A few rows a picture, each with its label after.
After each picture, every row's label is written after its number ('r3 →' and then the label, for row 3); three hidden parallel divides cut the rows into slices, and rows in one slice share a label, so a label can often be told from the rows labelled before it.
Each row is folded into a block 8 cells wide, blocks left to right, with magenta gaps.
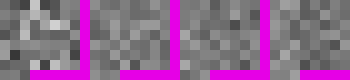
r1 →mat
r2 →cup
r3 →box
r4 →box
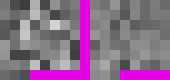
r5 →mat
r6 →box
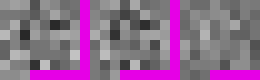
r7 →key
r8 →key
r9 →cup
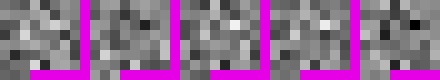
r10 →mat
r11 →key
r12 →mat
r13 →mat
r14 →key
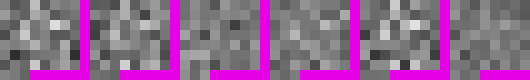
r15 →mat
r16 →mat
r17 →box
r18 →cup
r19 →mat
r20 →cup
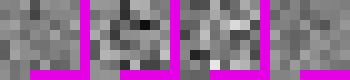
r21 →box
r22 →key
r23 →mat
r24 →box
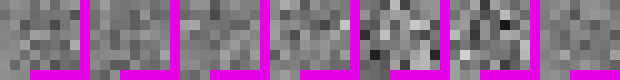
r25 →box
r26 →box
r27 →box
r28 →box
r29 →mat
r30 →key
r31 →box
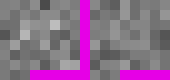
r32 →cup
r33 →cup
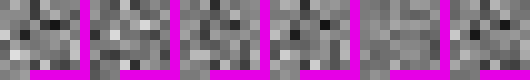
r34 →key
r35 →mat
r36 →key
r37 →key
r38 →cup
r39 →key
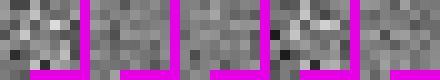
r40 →mat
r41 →box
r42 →cup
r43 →mat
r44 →box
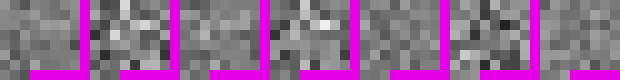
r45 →cup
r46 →mat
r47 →cup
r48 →mat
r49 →box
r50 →key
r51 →box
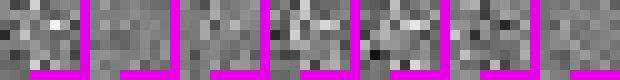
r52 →mat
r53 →box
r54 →cup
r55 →mat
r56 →mat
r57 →key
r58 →cup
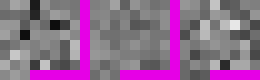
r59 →key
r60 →box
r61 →mat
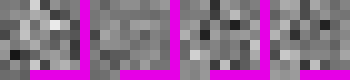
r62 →mat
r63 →cup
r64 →key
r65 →key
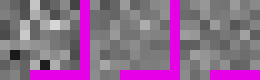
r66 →mat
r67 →cup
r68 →box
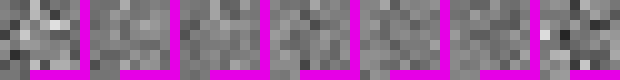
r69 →mat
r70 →cup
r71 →cup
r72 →box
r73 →box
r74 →box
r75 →key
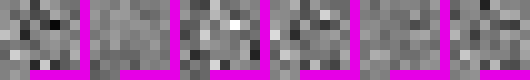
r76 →key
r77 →cup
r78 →mat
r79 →key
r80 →box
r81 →key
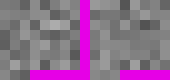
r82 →cup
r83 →box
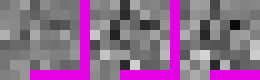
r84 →box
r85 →key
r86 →key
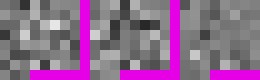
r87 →mat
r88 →key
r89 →box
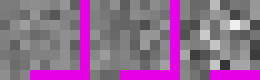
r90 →cup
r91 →box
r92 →mat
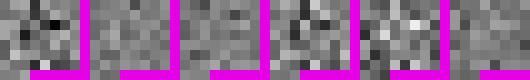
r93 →key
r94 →cup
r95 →cup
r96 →key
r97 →mat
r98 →cup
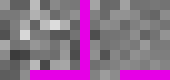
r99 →mat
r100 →cup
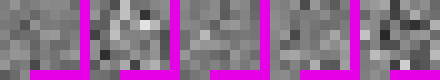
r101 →box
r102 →mat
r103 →cup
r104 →box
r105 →key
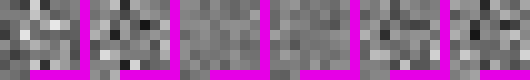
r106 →mat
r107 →key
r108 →cup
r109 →box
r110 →key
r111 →key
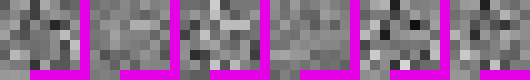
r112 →key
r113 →cup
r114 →mat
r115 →box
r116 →key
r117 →key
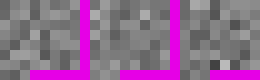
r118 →box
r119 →box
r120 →box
